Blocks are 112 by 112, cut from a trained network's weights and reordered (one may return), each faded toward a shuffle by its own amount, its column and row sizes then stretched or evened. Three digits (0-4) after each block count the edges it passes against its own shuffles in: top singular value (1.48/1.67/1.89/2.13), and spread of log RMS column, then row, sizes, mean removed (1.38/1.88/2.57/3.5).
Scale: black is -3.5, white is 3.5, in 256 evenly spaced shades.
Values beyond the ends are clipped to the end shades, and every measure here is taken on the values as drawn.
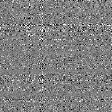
2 3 4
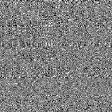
4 1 3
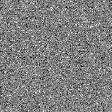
2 1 2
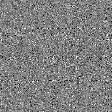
0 2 2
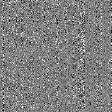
0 4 1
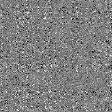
0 3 3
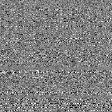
2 0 4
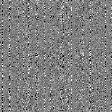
0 4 2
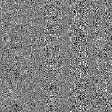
4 4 1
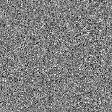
0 1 1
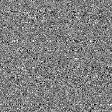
1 0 3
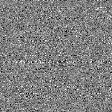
3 0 3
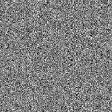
3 2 1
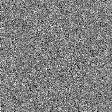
0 2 0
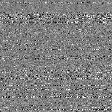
3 0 4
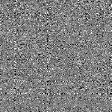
2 2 3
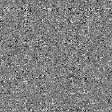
0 2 3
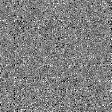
1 2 2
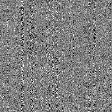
2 4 0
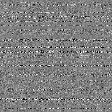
2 1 4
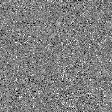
0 1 2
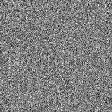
1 0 0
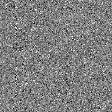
1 2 0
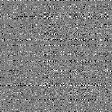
3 3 4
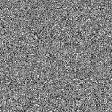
1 0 2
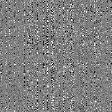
1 4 2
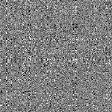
4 3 2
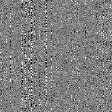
3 4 1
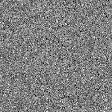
1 1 0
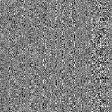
4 4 0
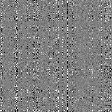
2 4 3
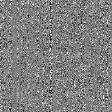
0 4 0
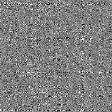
2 3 3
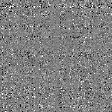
0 3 3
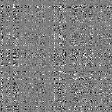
0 4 4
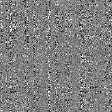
0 4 3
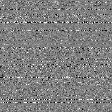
1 0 4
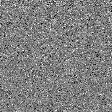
0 0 2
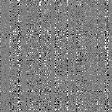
1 4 3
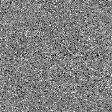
0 1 2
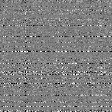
3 1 4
